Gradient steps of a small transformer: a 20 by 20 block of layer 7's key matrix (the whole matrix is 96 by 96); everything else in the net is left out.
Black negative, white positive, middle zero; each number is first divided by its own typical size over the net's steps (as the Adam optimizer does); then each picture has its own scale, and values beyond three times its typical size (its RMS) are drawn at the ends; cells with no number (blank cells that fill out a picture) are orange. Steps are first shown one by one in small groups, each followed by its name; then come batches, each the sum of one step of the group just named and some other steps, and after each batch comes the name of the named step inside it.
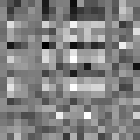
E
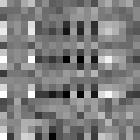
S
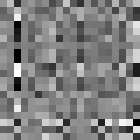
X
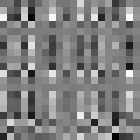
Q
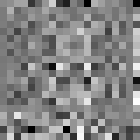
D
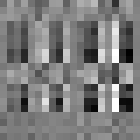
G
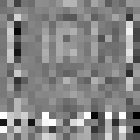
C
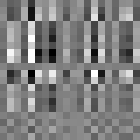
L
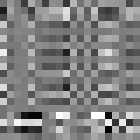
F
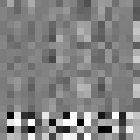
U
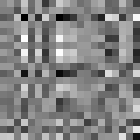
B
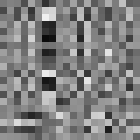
F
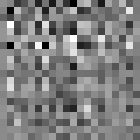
E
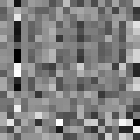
X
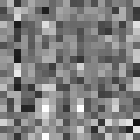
X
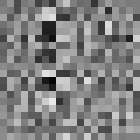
U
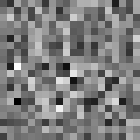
G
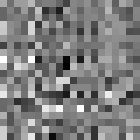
S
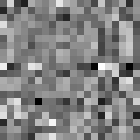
C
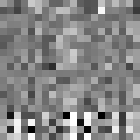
U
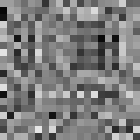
B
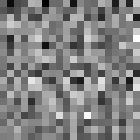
E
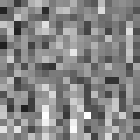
C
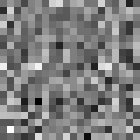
G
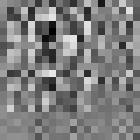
L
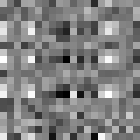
S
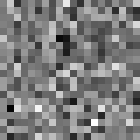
X
